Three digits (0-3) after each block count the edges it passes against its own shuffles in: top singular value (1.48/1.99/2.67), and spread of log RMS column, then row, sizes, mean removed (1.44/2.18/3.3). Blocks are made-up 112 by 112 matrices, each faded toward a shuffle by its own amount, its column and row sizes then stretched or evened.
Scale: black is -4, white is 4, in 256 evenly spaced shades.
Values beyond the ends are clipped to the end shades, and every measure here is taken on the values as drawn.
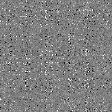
1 2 2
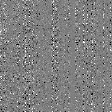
1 3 1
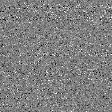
0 0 2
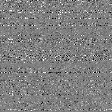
1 1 3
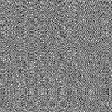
3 0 0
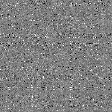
1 1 2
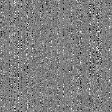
0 3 0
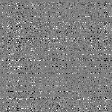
0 2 3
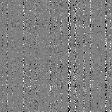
2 3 1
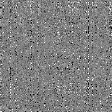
2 2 1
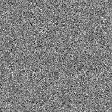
1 1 0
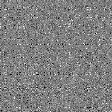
2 1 2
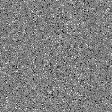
1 1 0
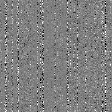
2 3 0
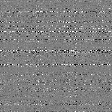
2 1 3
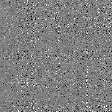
1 2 2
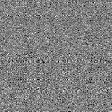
2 0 2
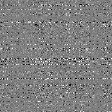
0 2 3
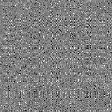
3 2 1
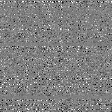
0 1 3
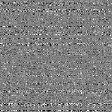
2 1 3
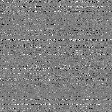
1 1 3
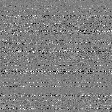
1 0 3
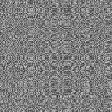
3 0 2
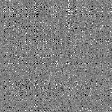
2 2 2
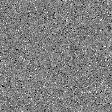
0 1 1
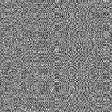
3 1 1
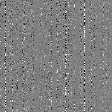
2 3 0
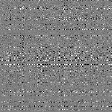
2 2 3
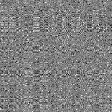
3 0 2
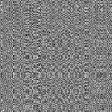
3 3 0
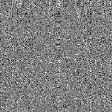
2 2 1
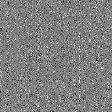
1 2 0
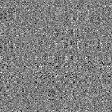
2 1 2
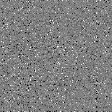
1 1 1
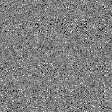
2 1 2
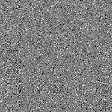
2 1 0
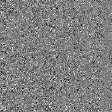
1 2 1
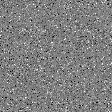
0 0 1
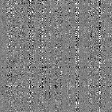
2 3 2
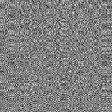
3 0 1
